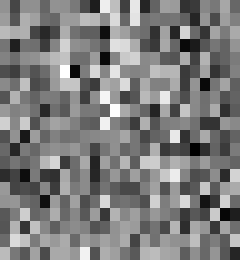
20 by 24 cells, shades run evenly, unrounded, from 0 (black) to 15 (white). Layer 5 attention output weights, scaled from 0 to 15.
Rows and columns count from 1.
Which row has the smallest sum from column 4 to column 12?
3
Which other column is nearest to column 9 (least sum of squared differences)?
4
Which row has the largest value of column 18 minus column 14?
11
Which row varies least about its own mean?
19
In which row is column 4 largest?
18
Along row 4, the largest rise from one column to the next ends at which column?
12
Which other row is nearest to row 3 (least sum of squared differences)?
9
